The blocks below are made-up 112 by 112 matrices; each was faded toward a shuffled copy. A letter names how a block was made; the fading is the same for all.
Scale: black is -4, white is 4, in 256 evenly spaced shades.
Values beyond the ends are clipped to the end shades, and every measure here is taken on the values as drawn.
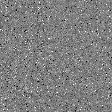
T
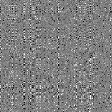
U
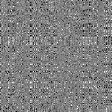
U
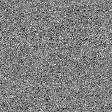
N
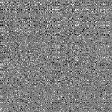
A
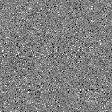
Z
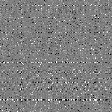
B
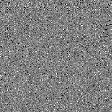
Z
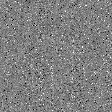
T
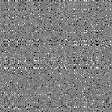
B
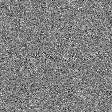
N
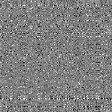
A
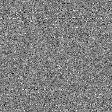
N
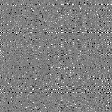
B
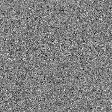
N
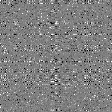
B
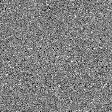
N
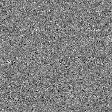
N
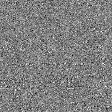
N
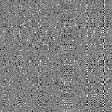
U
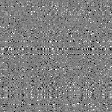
B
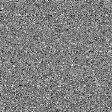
N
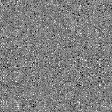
Z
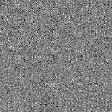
Z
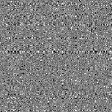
A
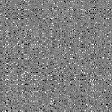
B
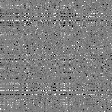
B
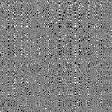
U
